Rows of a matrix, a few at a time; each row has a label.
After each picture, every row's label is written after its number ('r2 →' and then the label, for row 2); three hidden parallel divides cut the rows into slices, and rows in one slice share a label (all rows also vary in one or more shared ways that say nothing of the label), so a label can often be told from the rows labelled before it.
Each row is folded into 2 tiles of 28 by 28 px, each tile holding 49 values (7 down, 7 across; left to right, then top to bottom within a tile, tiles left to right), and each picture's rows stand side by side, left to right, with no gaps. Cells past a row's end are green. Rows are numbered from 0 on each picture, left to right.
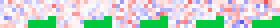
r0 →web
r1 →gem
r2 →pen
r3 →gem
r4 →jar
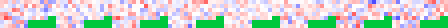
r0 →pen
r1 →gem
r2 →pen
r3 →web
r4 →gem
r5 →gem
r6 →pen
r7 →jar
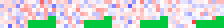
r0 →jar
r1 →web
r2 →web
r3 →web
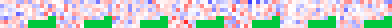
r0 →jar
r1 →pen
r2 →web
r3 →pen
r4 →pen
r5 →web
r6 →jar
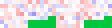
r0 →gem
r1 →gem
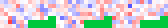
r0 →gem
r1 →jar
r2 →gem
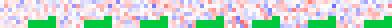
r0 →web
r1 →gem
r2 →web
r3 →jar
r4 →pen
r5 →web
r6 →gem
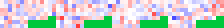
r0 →jar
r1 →pen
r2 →gem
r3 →jar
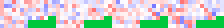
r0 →gem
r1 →gem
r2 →gem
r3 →pen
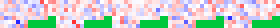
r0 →jar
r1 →pen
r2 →gem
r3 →jar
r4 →jar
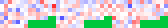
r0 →jar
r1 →web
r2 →gem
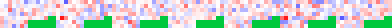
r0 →gem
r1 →pen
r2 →pen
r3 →web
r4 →web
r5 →pen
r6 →jar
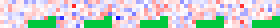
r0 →gem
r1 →jar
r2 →jar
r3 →web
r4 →gem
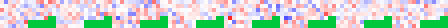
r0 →web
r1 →gem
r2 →jar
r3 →web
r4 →pen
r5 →jar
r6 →gem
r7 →pen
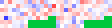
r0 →jar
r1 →web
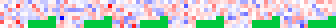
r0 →pen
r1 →jar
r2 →pen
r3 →web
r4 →jar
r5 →jar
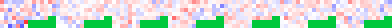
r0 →jar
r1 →web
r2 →gem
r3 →gem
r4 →gem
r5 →gem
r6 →gem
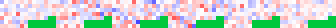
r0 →gem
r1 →pen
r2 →pen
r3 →pen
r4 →gem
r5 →gem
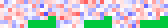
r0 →pen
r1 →gem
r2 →jar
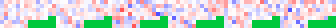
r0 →web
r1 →web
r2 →pen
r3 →jar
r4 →gem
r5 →jar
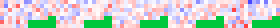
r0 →gem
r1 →web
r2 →gem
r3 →web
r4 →pen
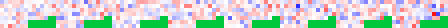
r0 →gem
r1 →jar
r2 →web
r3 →web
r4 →jar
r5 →web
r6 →web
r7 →pen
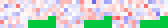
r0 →web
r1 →web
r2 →pen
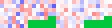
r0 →jar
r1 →gem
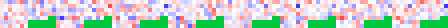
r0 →pen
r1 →jar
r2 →pen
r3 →jar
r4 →web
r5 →gem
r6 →pen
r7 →gem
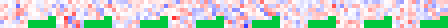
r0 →gem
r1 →pen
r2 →gem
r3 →pen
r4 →jar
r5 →web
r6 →gem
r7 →pen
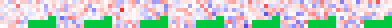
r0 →gem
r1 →jar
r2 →pen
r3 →pen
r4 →jar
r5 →jar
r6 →jar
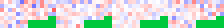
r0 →jar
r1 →gem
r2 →gem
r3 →jar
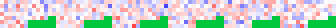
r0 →pen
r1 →gem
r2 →pen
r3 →web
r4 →web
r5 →pen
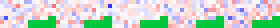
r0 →web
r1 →gem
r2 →gem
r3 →web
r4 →jar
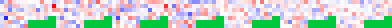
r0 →jar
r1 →jar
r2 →jar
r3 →gem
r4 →gem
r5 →web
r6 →gem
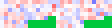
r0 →web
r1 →web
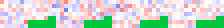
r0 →web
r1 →jar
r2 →gem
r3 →web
